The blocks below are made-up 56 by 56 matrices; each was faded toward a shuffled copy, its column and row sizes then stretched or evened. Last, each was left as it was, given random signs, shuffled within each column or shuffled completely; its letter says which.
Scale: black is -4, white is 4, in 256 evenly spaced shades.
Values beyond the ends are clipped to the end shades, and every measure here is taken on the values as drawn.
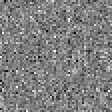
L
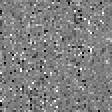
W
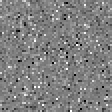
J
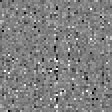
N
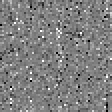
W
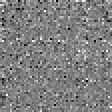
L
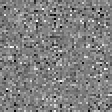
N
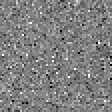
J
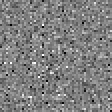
W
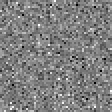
J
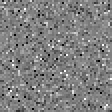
J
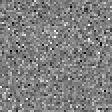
J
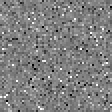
J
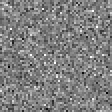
J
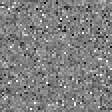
J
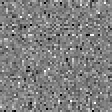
L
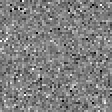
J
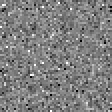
J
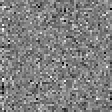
W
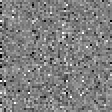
W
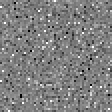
J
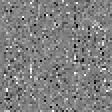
W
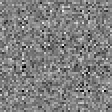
L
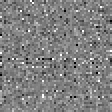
N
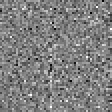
L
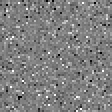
J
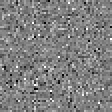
L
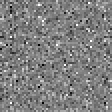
W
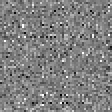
N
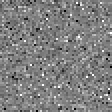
J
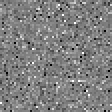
J
